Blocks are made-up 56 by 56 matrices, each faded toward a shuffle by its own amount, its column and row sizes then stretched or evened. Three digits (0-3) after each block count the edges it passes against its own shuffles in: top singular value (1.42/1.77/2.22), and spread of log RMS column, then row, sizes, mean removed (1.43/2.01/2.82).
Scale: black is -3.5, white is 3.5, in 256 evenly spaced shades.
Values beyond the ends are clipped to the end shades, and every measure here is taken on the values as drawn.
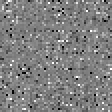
0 1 1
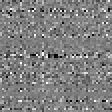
1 1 3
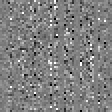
0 3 0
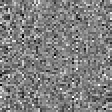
1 2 0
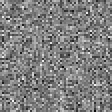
2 1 0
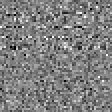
2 0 2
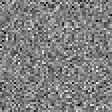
2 1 1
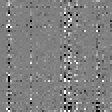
1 3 2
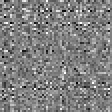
2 2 2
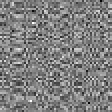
3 0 2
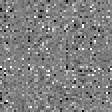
1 2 2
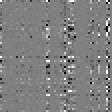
3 3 2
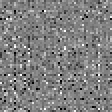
2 2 2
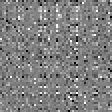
3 2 1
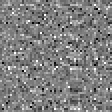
2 0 1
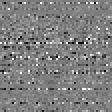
1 0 3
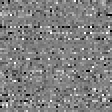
0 0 3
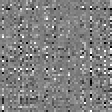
2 3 2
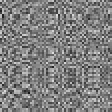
3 2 1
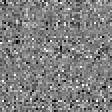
1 0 2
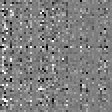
0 3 2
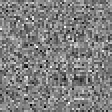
2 1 0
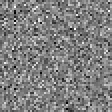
1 1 0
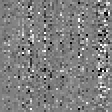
1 3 1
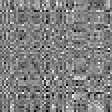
3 2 2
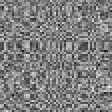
3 0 1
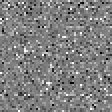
1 0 1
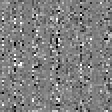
0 3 1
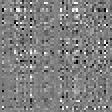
3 3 2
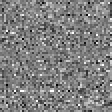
0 1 2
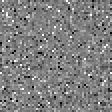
0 0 0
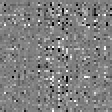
1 3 2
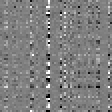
3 3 2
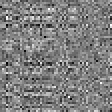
3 2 2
